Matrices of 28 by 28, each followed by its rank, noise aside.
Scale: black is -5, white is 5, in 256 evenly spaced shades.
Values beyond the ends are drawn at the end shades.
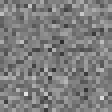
eight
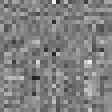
five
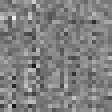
five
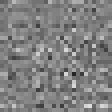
five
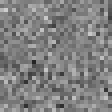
eight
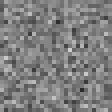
eight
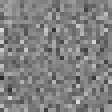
six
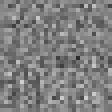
six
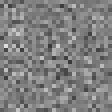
seven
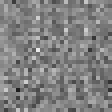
six
